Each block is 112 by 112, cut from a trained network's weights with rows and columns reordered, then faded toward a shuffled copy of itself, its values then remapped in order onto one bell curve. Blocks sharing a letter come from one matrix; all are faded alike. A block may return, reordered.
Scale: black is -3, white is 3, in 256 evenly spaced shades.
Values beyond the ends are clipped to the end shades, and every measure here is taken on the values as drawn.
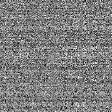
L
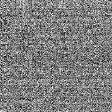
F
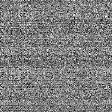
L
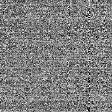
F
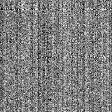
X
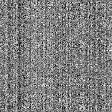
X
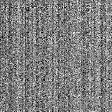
X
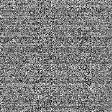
L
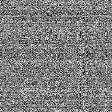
L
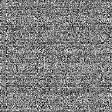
L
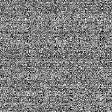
F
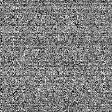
L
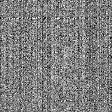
X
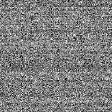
F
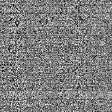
F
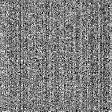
X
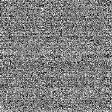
F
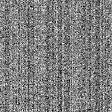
X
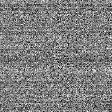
L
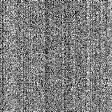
X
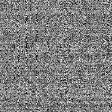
F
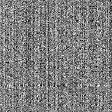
X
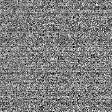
L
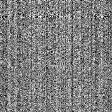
X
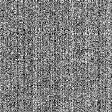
X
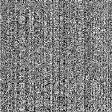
X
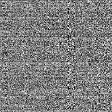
F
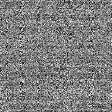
F
